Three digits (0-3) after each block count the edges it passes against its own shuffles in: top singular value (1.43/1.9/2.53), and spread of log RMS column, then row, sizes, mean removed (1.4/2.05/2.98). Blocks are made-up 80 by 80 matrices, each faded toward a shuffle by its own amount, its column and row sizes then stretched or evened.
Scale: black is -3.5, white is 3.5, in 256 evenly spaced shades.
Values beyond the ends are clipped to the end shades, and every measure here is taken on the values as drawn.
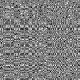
3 0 2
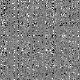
0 3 2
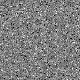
0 1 0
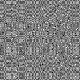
3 0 0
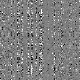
2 3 1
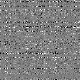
1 2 3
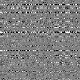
3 0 3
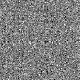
1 1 0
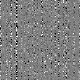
2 3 1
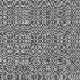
3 0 1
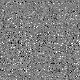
0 0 2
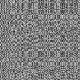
3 2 1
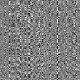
3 3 0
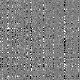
2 3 2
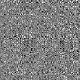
2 2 2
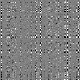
3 3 2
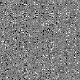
1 2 1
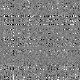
1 2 3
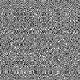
3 0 2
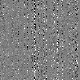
1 3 0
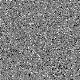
0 0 1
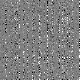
1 3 1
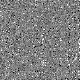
0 2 0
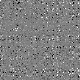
1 2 2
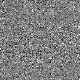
1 1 2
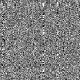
2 2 0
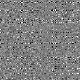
2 2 3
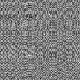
3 2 0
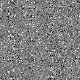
0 1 1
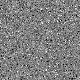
0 0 1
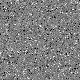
0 0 0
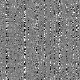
2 3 0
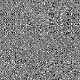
2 1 2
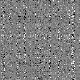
1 3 1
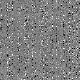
0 3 0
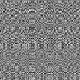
3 0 3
